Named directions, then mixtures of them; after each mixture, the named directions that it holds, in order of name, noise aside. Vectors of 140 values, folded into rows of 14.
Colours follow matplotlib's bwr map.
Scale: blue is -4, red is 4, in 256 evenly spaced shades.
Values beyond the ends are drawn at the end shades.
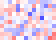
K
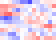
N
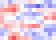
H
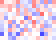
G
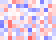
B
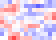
H.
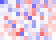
G, K.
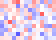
B, G.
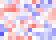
B, G, H.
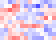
H.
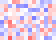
B.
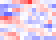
N.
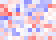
B, K, N.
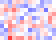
B, H.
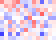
G.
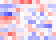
N.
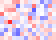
B, G, K.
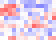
H, K, N.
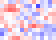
G, H.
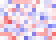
K, N.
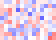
K.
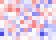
G, H.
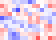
H, K, N.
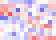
K, N.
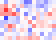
B, H, N.
